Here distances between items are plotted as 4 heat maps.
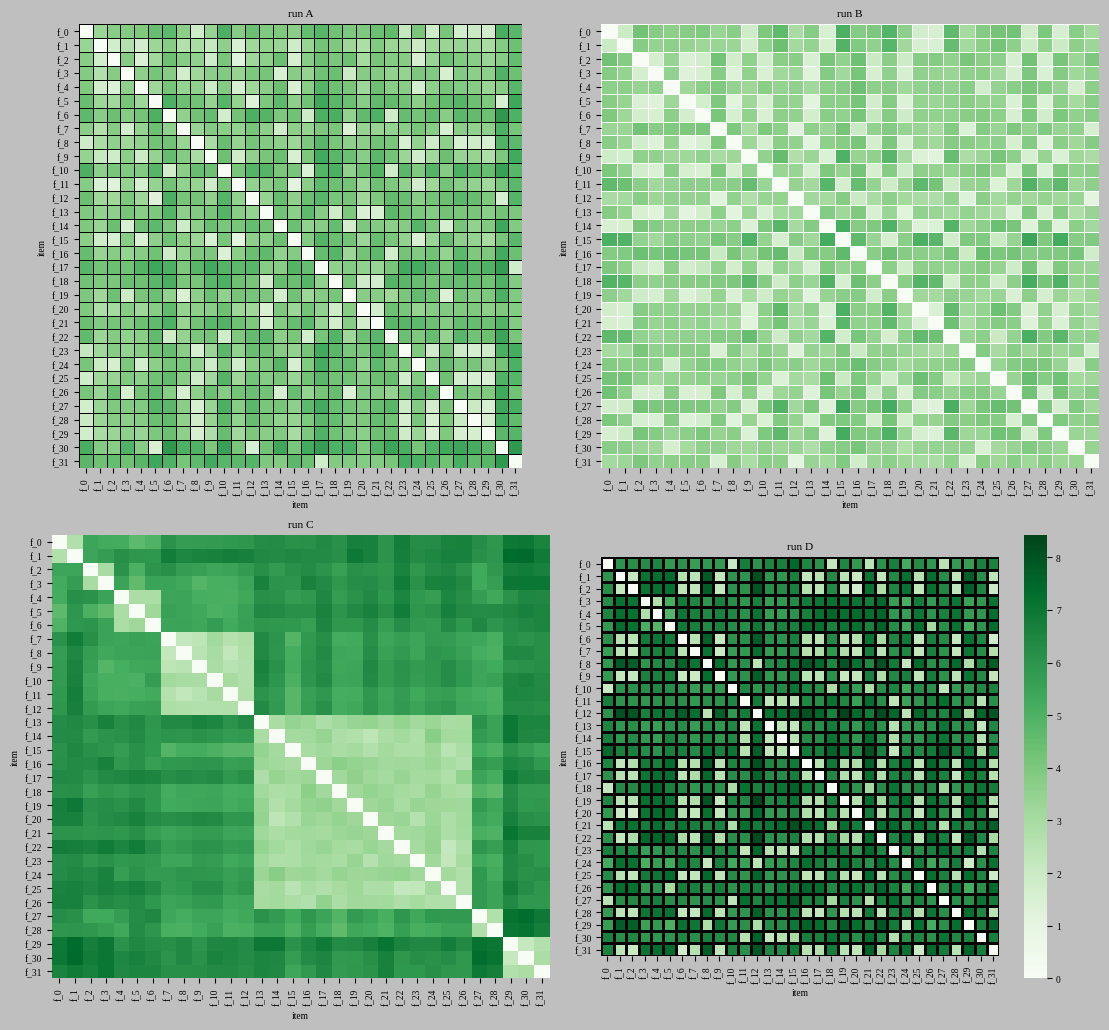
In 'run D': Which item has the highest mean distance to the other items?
f_12
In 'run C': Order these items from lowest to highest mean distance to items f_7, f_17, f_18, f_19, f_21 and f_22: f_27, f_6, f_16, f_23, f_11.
f_23, f_16, f_11, f_27, f_6
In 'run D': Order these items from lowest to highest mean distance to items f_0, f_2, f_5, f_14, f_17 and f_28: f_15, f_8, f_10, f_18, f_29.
f_10, f_18, f_15, f_29, f_8
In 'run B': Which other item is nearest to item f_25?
f_11
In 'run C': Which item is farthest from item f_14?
f_29
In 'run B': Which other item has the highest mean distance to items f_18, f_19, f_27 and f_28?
f_16
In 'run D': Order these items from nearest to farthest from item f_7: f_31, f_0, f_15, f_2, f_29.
f_2, f_31, f_0, f_15, f_29
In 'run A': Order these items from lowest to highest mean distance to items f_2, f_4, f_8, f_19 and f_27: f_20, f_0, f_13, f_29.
f_29, f_0, f_20, f_13
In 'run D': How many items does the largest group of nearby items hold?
13
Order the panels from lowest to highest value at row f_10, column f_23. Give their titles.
run B, run A, run C, run D
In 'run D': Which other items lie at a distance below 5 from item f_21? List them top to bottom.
f_0, f_10, f_18, f_27
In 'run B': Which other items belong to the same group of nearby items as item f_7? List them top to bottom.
f_12, f_16, f_23, f_31
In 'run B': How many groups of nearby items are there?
5
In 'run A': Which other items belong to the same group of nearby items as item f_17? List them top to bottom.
f_31
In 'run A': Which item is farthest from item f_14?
f_30
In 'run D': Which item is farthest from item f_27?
f_15
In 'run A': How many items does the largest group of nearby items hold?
7
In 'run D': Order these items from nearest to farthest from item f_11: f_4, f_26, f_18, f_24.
f_24, f_4, f_26, f_18
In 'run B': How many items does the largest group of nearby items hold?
11
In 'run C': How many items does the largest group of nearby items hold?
14
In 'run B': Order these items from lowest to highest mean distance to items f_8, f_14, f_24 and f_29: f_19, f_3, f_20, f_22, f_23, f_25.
f_20, f_19, f_3, f_23, f_25, f_22
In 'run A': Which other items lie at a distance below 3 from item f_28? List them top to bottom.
f_0, f_8, f_23, f_25, f_27, f_29
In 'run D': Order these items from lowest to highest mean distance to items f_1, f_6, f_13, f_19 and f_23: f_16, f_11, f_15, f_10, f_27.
f_16, f_11, f_15, f_10, f_27
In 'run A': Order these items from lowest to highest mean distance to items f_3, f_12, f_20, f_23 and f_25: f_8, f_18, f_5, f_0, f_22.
f_8, f_0, f_5, f_18, f_22
